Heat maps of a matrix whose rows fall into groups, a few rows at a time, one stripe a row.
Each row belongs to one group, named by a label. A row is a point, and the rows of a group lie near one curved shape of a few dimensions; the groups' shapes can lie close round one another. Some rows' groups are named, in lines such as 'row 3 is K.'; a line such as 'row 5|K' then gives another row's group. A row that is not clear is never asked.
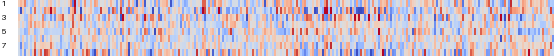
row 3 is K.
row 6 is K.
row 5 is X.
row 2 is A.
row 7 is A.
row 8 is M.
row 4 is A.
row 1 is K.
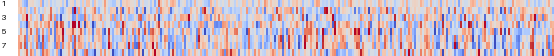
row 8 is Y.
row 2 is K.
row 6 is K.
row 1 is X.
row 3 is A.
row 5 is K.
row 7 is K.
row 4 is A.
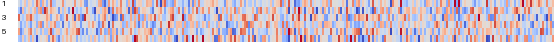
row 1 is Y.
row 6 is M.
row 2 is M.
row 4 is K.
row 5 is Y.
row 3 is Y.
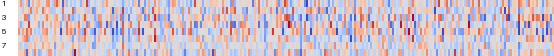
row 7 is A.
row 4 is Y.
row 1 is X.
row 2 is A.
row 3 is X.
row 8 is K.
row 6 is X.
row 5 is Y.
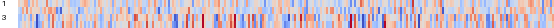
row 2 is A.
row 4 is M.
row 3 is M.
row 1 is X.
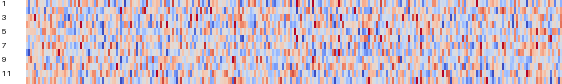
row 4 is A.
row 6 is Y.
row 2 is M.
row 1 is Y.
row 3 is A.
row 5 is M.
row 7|M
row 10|K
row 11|X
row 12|Y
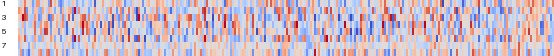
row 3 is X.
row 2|K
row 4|M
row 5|M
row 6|K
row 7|X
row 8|X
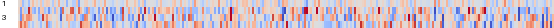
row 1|X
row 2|X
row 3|Y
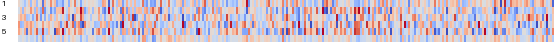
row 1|K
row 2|K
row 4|Y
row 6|K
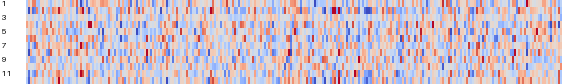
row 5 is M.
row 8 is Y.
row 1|X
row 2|A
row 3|K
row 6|X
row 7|A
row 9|X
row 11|A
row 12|A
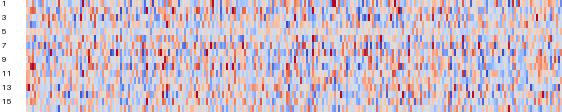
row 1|K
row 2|X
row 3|M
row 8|K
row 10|X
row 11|K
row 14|A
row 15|X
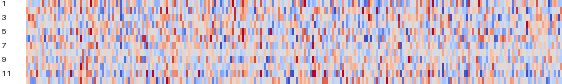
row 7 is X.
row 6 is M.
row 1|M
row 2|A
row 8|K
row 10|A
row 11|X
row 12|X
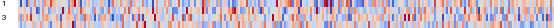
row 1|A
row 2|M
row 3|Y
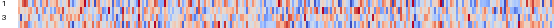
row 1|X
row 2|K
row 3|Y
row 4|X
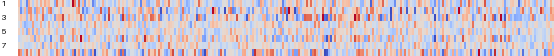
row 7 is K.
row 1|A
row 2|Y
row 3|K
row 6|K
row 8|Y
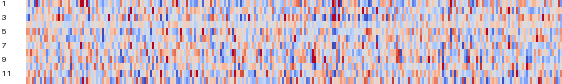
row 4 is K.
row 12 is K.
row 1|A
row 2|K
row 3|A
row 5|Y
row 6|M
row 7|K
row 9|X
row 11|A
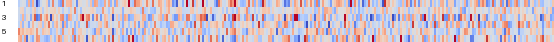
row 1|M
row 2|K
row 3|M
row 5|A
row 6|Y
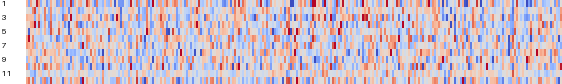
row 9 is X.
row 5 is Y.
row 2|A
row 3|K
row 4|A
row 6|Y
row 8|M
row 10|Y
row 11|X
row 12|K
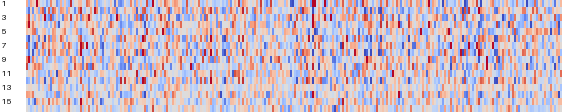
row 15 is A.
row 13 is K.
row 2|M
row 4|Y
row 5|X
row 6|M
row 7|A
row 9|Y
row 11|M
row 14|Y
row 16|K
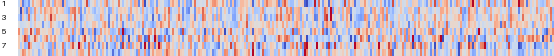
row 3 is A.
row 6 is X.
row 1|X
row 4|K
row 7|X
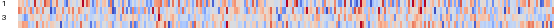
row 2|A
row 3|X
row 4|M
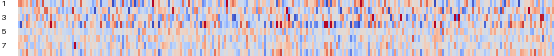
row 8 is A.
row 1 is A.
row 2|M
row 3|Y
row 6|X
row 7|K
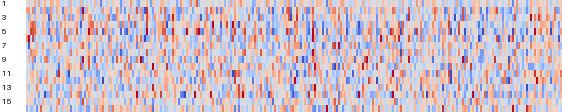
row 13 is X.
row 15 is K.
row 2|K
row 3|Y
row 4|X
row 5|X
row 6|Y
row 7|A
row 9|Y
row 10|K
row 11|M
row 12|M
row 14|M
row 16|X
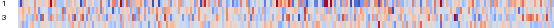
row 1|A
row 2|X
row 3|Y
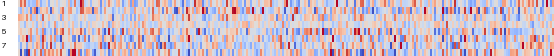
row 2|M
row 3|A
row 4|K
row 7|Y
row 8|A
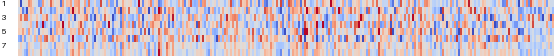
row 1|Y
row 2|X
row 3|Y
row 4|K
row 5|X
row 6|M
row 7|X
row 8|X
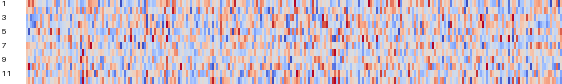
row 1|Y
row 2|Y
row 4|X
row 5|Y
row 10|Y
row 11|Y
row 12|K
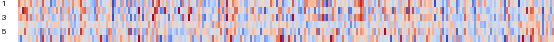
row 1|A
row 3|A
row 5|M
